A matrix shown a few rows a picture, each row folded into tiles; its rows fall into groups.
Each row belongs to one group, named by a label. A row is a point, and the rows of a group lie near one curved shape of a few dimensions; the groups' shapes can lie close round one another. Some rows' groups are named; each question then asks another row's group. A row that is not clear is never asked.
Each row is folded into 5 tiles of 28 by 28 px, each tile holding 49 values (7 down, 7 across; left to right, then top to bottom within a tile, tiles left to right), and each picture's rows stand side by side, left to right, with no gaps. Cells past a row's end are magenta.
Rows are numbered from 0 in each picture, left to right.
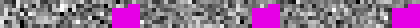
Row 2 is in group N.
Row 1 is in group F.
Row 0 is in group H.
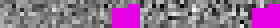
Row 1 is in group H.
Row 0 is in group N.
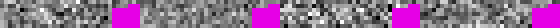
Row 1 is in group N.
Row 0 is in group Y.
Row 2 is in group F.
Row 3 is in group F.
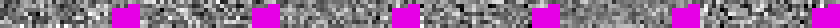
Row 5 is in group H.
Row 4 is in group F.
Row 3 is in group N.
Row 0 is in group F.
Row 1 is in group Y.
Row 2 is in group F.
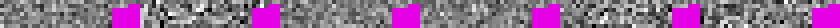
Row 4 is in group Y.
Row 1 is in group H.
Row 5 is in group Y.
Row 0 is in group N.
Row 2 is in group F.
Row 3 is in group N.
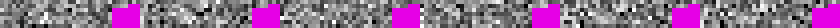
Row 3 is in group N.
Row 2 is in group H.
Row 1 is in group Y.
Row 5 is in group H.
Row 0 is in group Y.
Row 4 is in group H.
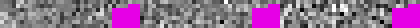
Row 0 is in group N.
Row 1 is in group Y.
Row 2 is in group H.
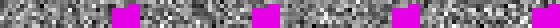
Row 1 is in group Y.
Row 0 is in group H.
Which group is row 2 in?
Y
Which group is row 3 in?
F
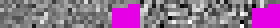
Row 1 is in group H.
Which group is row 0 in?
Y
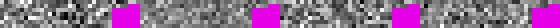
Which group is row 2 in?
Y
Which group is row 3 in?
F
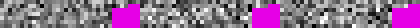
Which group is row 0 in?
H
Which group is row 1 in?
F
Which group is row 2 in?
Y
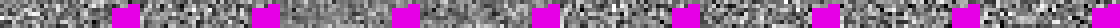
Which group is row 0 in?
H
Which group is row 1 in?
H
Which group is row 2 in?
F
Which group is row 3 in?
F
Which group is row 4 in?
H
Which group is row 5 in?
Y
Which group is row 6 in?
N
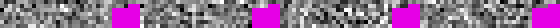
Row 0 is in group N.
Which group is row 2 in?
F
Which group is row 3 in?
Y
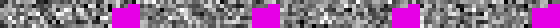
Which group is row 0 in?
F
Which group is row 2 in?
Y
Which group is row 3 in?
N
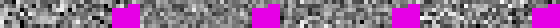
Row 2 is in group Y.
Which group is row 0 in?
H
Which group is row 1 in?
N
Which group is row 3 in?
H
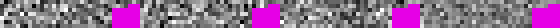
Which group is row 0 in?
H
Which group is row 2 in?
N
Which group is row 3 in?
N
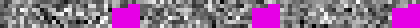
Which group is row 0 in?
F
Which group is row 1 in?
Y
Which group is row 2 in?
Y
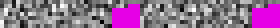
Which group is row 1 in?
H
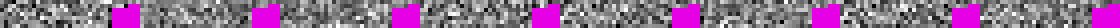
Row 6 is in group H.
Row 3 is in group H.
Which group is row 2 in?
F
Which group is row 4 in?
H
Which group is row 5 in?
Y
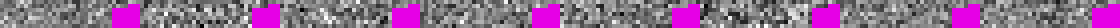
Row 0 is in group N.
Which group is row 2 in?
Y
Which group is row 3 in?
Y
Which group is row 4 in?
N
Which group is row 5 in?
F
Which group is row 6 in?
N
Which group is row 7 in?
N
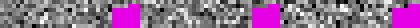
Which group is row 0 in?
Y
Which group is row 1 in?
Y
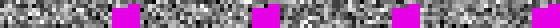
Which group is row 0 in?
F
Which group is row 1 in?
N
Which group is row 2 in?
Y
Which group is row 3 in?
Y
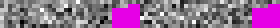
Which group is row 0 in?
Y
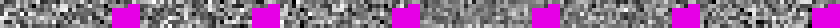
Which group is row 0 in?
H
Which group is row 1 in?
Y
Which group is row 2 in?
H
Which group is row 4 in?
N
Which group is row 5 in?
N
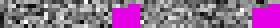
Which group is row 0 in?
Y
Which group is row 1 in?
N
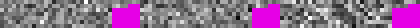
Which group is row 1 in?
F
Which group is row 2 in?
Y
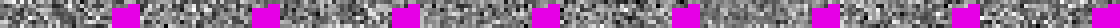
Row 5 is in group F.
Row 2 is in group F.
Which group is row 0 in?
Y
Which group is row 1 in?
H
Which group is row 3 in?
N
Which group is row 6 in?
N
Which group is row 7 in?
H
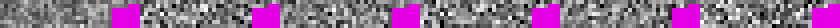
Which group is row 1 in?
H
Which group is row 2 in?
N
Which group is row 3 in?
H
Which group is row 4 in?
H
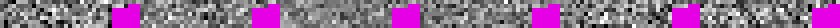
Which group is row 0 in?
N
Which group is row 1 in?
N
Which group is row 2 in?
N
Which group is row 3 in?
Y
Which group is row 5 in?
F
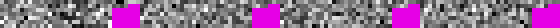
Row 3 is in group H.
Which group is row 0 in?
N
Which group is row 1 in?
H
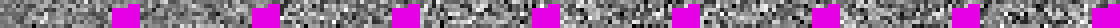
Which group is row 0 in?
Y
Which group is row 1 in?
F
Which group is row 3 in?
H
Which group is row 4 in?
N
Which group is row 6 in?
N
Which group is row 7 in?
F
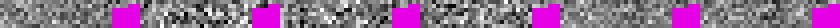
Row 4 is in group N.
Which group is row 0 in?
N
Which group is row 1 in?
F
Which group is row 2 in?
Y
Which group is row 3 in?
Y
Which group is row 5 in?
N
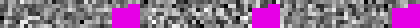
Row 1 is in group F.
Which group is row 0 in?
Y
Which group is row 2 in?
N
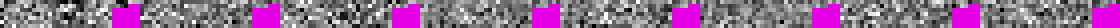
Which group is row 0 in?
N
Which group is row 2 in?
N
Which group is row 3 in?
Y
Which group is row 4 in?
Y
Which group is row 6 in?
H
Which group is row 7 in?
Y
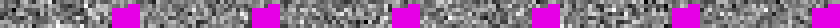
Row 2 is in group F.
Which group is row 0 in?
F
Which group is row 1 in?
N
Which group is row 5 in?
N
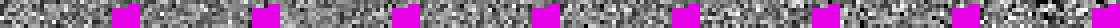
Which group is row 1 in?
N
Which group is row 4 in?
H
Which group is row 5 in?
H
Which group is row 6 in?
H
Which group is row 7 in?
N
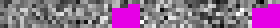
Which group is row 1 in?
N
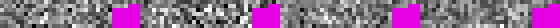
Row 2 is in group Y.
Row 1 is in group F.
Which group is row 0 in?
Y
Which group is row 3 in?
F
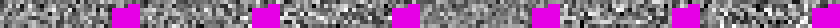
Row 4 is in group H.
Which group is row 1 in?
F
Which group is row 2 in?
H
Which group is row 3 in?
N
